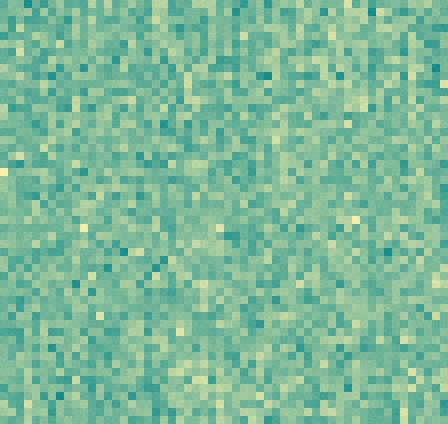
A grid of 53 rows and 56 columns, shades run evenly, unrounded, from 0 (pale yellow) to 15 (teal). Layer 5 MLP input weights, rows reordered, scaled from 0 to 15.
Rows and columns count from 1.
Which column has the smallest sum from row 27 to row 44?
45
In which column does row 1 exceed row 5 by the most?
31
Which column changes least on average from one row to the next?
9
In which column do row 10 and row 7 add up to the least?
3
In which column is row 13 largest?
23
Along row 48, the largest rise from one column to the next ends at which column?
27
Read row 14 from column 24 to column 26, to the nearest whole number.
10 5 10
